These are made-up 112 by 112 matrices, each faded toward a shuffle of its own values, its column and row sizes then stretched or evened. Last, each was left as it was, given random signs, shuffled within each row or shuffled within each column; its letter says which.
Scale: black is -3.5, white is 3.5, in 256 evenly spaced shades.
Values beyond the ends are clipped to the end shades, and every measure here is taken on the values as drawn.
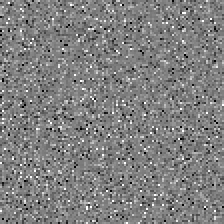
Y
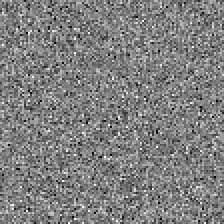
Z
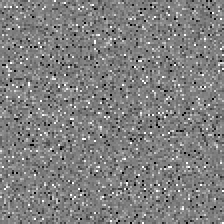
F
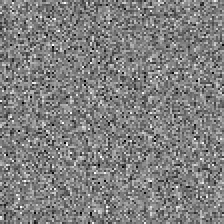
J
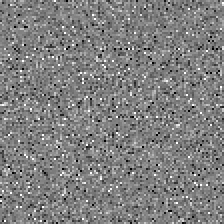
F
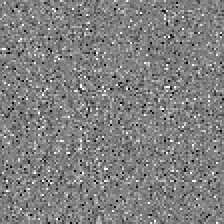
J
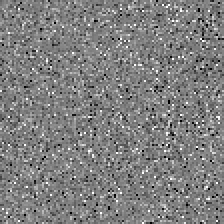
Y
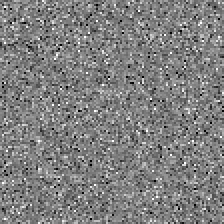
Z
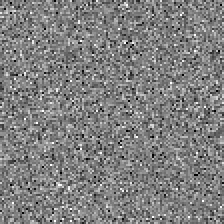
Y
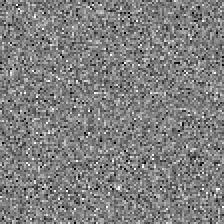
F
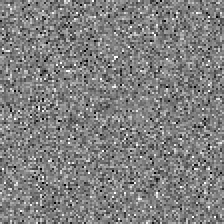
J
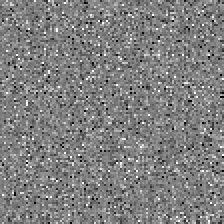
J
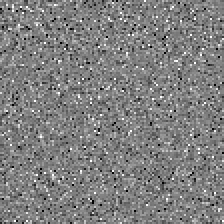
F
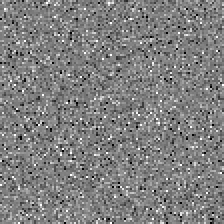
F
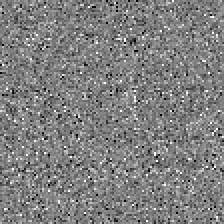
J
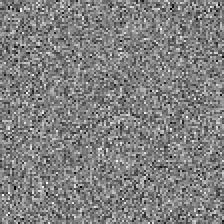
Y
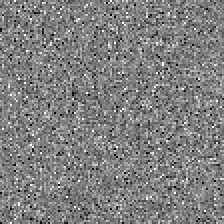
Z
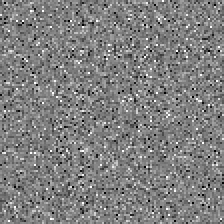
J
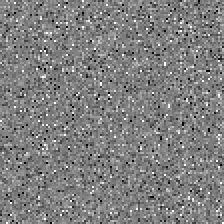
Z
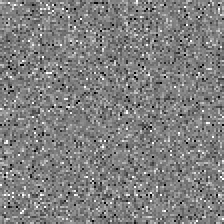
J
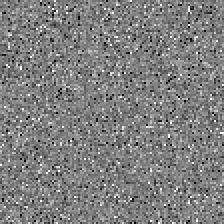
Y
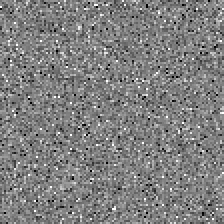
F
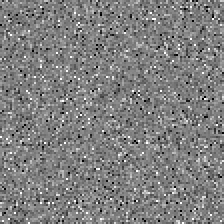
F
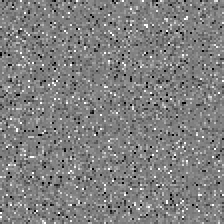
Y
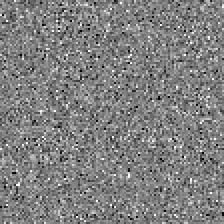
Y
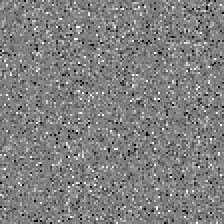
Y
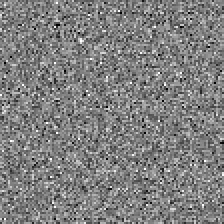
J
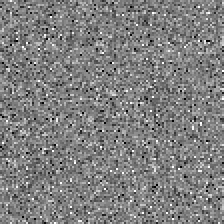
J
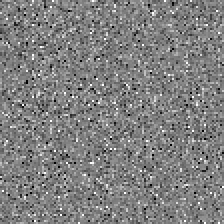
Y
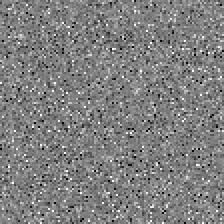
F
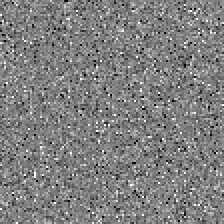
Z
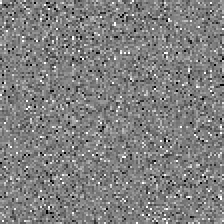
J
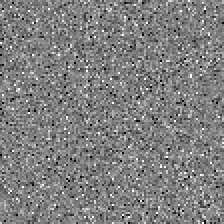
Z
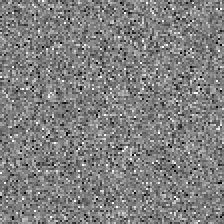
Y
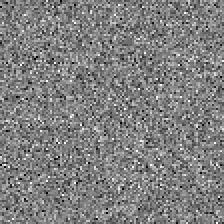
F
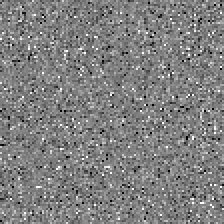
Y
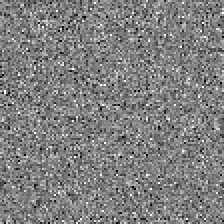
J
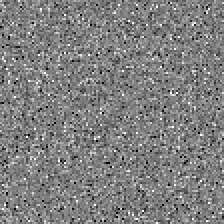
F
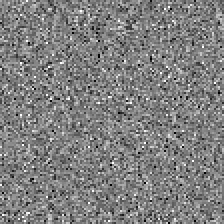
J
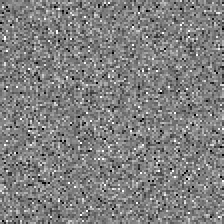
Z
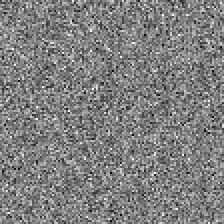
Z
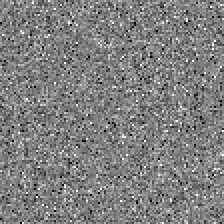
Z
